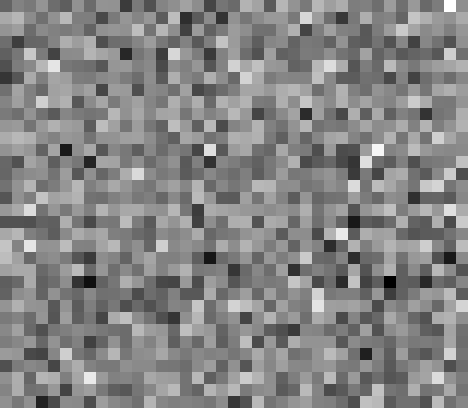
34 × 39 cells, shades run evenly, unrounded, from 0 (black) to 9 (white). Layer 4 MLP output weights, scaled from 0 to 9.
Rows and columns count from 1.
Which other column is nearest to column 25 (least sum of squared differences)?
10
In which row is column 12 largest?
15
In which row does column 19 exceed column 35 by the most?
4
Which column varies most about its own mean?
38
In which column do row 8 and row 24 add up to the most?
25
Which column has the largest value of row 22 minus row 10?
26
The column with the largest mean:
21
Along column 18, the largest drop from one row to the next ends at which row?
14
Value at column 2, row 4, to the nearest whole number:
2
